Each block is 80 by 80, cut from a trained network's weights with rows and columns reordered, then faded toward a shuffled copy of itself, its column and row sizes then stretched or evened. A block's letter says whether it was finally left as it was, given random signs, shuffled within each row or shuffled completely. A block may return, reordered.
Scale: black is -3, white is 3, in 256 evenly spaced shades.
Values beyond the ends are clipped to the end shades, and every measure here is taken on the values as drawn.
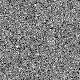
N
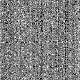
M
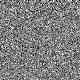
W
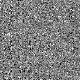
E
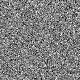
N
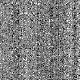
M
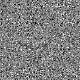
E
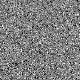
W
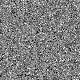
N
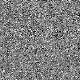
E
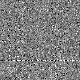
E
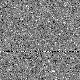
W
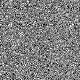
W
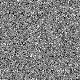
W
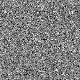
W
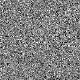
E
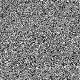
W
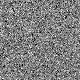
N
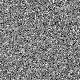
N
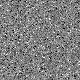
N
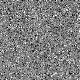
W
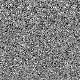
W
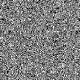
M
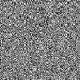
M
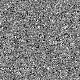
W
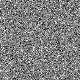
W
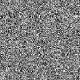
M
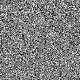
E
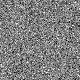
N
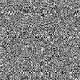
M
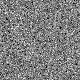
N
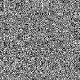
M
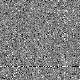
M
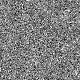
N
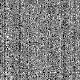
M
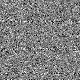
W
